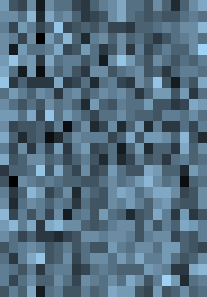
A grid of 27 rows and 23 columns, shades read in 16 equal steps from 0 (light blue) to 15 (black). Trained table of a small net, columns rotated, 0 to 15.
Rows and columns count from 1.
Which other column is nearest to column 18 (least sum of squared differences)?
13
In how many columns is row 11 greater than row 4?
5
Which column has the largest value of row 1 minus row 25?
17
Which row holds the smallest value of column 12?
20
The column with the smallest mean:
1
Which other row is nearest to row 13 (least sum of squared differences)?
22
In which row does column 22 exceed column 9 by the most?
9
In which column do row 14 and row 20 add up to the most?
8
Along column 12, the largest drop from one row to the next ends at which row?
7
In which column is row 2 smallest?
4
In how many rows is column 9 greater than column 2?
15
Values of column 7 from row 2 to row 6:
6 1 7 3 7
